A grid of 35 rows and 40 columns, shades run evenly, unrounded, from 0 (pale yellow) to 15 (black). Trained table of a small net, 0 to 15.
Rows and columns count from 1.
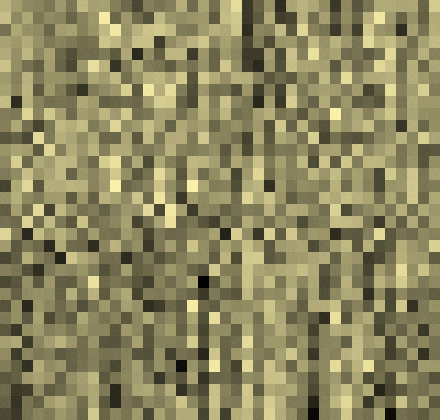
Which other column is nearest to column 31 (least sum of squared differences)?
33
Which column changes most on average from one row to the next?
3
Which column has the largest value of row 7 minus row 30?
27
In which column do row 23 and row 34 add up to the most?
34
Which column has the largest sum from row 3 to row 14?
23
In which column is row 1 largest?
26
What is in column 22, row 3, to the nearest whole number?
3
